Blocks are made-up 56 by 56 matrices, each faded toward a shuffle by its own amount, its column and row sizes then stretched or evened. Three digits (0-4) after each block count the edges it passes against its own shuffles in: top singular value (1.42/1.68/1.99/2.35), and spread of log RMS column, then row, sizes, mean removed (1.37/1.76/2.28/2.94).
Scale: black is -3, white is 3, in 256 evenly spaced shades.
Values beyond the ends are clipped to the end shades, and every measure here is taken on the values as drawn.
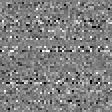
0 0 4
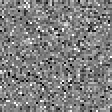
2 0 0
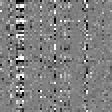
4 4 2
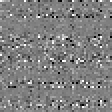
0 2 4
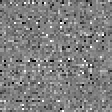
0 1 3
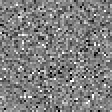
0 1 1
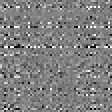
4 2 4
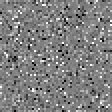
0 1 0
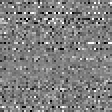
1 0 4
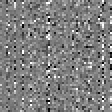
0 4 1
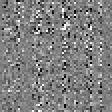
0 4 1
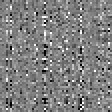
3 4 1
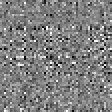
3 2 3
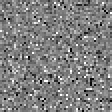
0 0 1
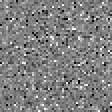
0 1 1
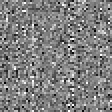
2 3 0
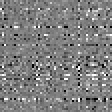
3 2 4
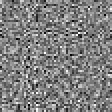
3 2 1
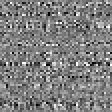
3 0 4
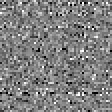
2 1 3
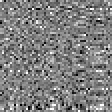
4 0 2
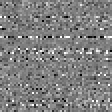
1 0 4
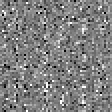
2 2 0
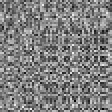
4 2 1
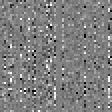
0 4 1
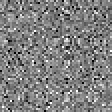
3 1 1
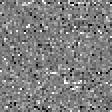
0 0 2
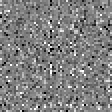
2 2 1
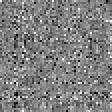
1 1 2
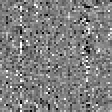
2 3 0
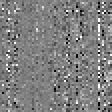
2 4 1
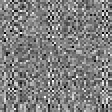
4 3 1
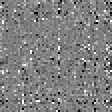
0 3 2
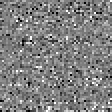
0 0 2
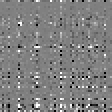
4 4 4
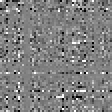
1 4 4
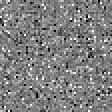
0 1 0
